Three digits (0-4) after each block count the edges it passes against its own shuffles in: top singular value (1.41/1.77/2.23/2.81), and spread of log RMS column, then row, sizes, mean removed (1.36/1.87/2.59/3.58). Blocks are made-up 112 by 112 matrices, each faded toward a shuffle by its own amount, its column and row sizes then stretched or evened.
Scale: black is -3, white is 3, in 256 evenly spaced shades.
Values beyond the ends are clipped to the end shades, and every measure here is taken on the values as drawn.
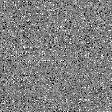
2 1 2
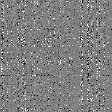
1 4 3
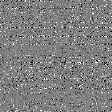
2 2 4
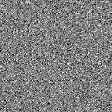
2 0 2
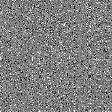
1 2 0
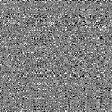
3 1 3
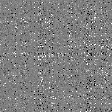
1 3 2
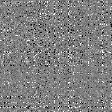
2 3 3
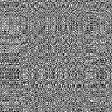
4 2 2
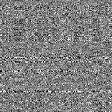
3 0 3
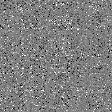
1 2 2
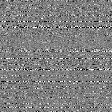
3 0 4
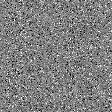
1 1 0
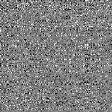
3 1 3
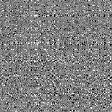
3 2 3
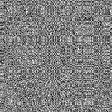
4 1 0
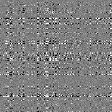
4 3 4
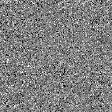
1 2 2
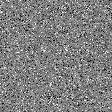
0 0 1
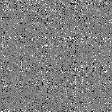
0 3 3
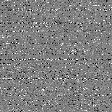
2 0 3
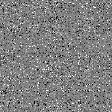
1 2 2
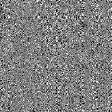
3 3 1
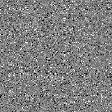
2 1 2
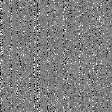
1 4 0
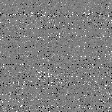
0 2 3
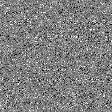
1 0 2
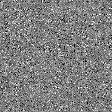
0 1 2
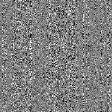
1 4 1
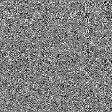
2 2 2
